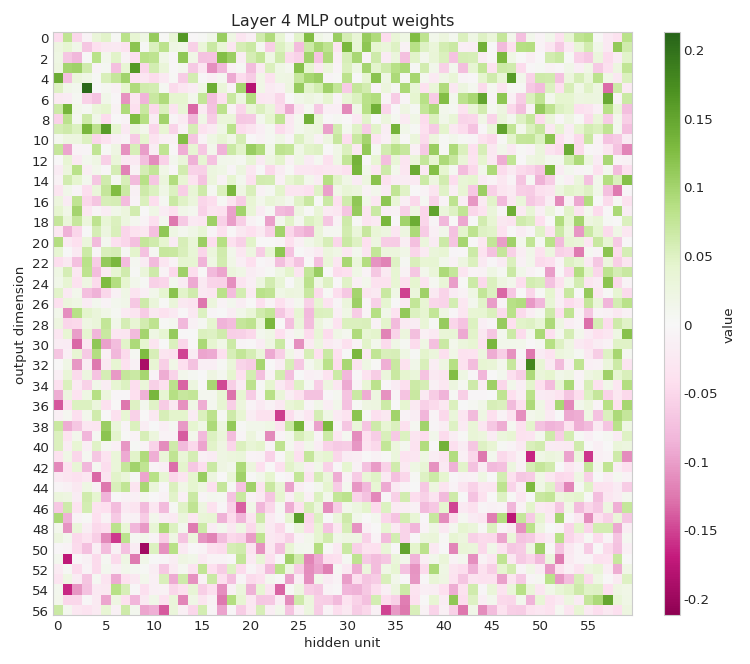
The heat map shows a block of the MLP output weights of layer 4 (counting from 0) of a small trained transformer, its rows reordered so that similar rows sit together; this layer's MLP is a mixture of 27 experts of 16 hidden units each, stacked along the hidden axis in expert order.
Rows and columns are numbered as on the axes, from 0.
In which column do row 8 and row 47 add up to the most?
25
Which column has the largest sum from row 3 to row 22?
31
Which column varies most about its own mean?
9
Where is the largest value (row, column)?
5, 3
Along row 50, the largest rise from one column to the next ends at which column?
10
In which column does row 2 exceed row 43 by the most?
4
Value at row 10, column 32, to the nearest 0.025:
0.1
